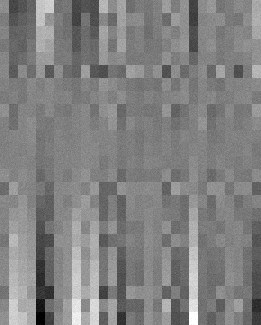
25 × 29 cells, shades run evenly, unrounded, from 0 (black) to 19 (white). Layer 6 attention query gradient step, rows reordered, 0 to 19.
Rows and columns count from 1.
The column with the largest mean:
22
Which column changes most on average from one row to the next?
19
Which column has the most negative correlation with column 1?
20
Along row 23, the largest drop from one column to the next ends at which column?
12
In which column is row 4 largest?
5
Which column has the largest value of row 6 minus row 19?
29
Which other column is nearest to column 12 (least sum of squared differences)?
6
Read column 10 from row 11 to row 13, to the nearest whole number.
10 10 10
